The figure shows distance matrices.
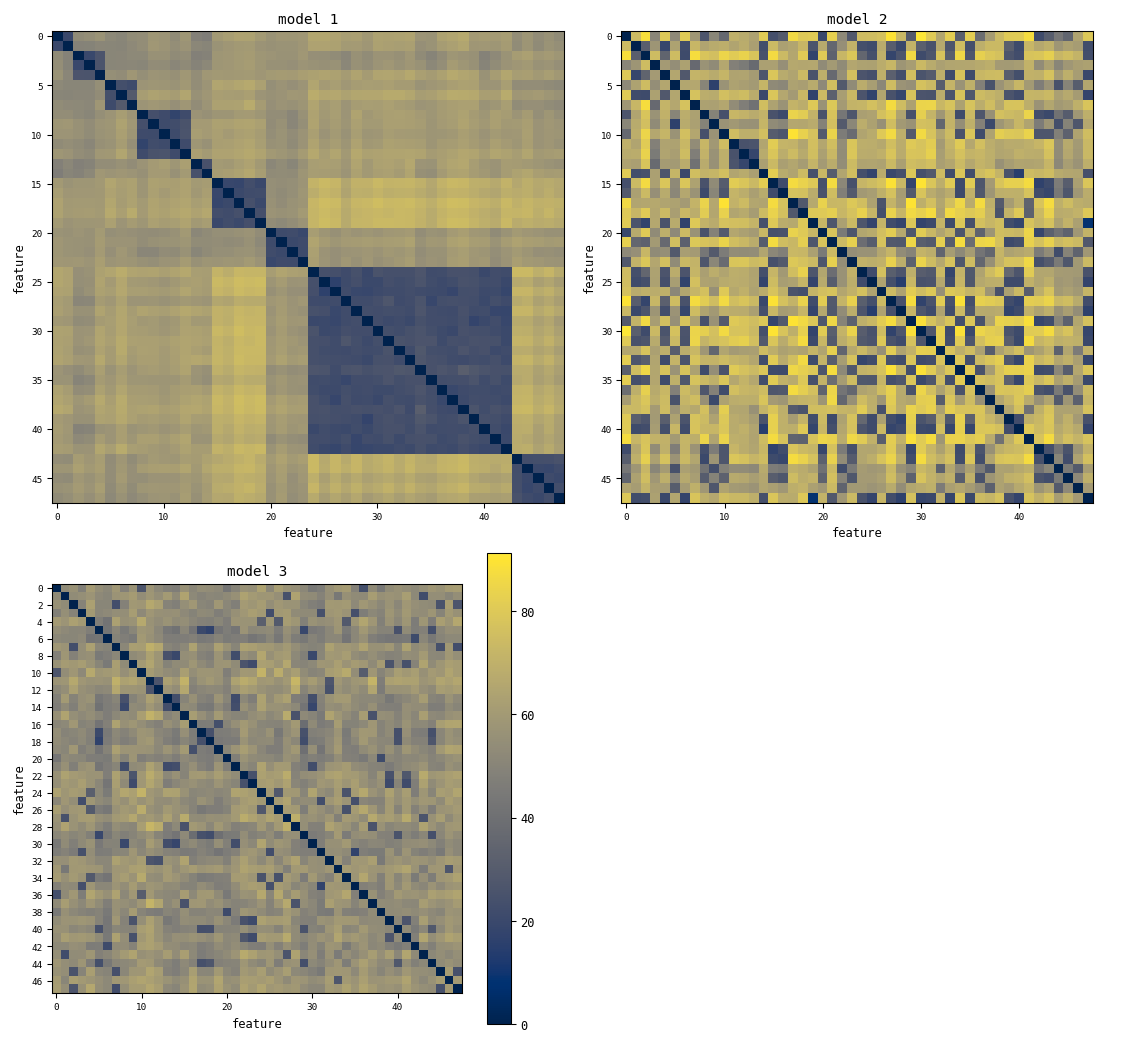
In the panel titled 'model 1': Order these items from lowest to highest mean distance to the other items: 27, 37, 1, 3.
27, 37, 3, 1
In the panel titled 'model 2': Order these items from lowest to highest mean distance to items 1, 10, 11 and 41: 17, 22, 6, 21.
22, 6, 17, 21
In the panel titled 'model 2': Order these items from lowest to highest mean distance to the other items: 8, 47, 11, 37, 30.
47, 8, 30, 37, 11
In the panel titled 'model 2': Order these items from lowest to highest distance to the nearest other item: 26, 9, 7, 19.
19, 9, 26, 7
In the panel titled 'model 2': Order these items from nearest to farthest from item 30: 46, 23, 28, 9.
28, 46, 9, 23
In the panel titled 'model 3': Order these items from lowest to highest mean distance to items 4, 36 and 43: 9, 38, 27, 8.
27, 38, 8, 9
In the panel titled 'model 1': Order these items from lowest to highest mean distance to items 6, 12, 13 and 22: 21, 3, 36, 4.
21, 3, 4, 36
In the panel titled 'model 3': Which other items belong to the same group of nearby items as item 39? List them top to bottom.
9, 22, 23, 41
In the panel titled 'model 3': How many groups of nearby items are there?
14
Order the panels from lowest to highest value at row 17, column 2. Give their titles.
model 3, model 1, model 2
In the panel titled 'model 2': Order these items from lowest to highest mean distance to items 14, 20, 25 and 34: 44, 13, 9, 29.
29, 44, 9, 13
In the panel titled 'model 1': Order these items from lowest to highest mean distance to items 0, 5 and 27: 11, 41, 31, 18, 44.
41, 31, 11, 44, 18
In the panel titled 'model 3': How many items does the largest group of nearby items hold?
6
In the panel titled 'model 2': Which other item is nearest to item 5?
9
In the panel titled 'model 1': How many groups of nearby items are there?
9
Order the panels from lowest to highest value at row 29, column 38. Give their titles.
model 1, model 3, model 2
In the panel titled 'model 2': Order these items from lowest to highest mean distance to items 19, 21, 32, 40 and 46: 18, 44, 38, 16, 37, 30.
30, 44, 37, 16, 38, 18
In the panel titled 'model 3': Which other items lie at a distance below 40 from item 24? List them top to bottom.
4, 26, 34
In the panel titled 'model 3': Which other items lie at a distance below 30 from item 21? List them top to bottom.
8, 13, 14, 30
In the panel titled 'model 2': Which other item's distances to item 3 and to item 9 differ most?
37
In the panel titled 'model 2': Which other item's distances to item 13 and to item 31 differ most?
12
